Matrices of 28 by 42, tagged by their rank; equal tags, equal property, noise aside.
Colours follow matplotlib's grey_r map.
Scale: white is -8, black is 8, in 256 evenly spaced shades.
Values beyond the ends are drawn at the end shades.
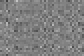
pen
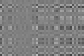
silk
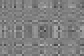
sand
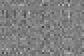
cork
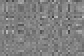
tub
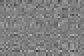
pen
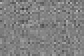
cork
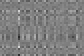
silk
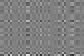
silk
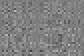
pen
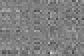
tub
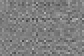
pen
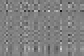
sand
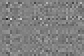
pen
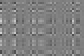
silk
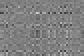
sand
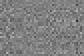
pen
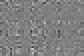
pen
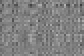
tub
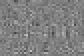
cork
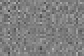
tub
